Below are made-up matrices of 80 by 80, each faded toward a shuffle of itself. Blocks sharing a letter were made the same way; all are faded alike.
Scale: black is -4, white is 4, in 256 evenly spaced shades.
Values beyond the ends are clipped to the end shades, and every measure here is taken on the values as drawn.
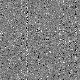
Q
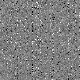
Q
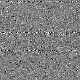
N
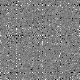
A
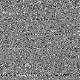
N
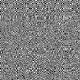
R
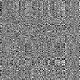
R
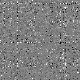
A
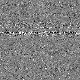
N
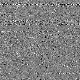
N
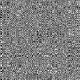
R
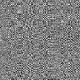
R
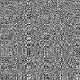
R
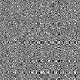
R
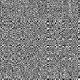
R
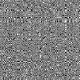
R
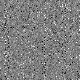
Q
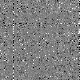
A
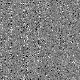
Q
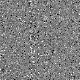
Q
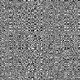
R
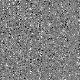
Q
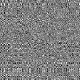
R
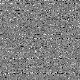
N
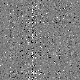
A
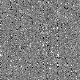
Q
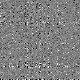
A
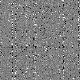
A
